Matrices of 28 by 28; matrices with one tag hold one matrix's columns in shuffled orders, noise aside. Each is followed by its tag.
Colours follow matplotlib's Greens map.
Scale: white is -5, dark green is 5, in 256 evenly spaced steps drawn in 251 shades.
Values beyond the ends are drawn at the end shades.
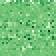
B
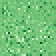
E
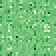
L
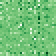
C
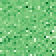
E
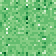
C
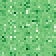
L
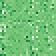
L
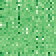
C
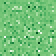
E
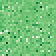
E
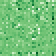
C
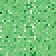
L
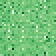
L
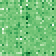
C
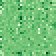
C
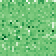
B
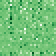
C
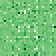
L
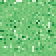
B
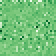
B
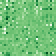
C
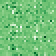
L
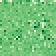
B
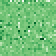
B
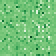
L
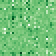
C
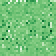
B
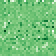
B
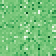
L
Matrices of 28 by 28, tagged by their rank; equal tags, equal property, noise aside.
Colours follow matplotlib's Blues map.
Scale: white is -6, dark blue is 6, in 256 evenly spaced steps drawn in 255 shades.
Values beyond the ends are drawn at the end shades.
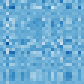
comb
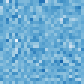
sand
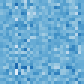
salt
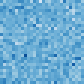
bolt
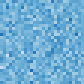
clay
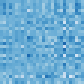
comb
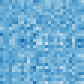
salt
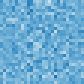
bolt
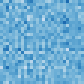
sand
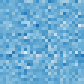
sand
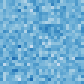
bolt
